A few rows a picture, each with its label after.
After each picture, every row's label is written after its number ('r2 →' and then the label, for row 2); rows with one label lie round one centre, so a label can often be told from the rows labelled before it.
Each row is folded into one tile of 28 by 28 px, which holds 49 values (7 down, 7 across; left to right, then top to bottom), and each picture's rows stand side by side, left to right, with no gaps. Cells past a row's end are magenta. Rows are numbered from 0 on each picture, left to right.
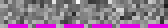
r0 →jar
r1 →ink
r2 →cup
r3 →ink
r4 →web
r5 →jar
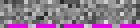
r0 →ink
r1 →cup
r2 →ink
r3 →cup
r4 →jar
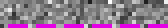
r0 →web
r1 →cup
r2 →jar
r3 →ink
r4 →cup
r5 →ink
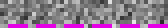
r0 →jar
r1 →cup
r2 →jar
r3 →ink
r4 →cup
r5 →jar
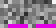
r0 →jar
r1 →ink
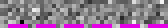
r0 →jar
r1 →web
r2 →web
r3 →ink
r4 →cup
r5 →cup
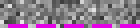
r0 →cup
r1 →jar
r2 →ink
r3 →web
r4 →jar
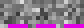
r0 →cup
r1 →web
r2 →jar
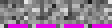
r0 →ink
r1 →web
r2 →web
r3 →ink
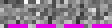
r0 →ink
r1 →jar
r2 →jar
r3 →web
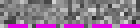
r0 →cup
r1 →ink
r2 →web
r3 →web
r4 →jar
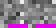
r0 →cup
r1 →ink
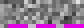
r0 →ink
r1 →jar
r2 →cup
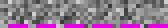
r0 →jar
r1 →cup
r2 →cup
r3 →web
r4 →web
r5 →ink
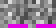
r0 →jar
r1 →jar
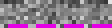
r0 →ink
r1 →jar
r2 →ink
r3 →ink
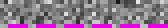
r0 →jar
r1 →cup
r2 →jar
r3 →jar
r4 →ink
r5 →cup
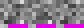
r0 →cup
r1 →cup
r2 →cup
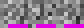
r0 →jar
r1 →web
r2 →jar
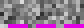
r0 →cup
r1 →web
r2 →jar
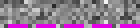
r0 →ink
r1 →web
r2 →ink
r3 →cup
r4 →web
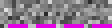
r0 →web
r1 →cup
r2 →cup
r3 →ink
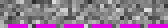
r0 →cup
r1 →ink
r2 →web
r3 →ink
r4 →web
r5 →web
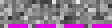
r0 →web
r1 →ink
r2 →cup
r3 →web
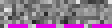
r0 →web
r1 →cup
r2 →cup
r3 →ink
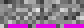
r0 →ink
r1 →web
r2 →web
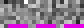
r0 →ink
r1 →jar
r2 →jar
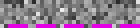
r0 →ink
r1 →jar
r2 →web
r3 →web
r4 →ink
